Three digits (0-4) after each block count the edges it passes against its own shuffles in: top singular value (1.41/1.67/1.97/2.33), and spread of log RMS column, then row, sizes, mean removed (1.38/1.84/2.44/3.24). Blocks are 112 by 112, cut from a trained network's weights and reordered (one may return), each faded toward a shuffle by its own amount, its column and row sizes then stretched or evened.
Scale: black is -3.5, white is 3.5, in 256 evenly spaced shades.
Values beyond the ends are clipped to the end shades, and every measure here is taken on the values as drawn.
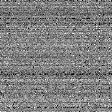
4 2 3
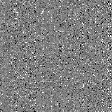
2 3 0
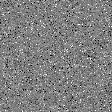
0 1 0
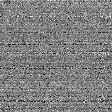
3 1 3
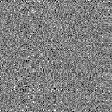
4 1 1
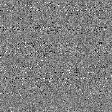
0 1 3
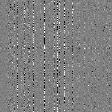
3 4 0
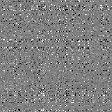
4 3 4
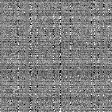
4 4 0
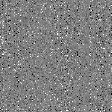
1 3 1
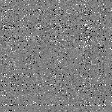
0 3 3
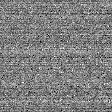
3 1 1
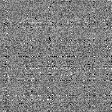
1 3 3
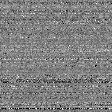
3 0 4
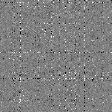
2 3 2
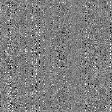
1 4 1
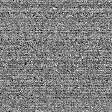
3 1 2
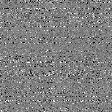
1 1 4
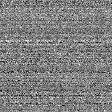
3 0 3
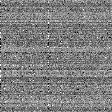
4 2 1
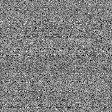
0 0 3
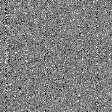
1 2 0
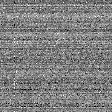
4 1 2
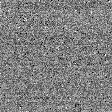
0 1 0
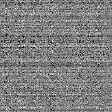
4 3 2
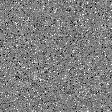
1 0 0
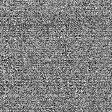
2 2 0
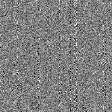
1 3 0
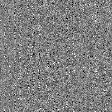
0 3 0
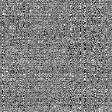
2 4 0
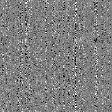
2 4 0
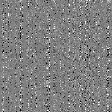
3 4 1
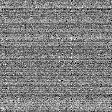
4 2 1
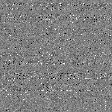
0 1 3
